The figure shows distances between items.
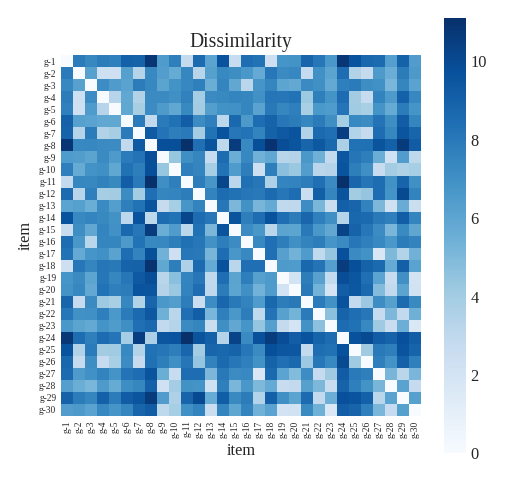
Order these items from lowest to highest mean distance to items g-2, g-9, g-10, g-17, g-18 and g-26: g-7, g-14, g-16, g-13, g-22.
g-13, g-22, g-7, g-16, g-14
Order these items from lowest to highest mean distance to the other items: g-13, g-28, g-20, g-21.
g-28, g-13, g-20, g-21
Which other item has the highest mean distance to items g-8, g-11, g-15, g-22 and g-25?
g-24
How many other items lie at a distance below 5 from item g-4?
7
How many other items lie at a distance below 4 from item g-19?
6
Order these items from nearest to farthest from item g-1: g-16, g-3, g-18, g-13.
g-18, g-13, g-3, g-16
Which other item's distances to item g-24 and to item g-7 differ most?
g-26
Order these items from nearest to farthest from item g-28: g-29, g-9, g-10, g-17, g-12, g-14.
g-9, g-10, g-17, g-29, g-12, g-14
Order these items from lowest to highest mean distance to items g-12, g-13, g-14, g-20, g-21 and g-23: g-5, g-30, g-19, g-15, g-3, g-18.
g-30, g-19, g-5, g-3, g-15, g-18
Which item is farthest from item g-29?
g-8
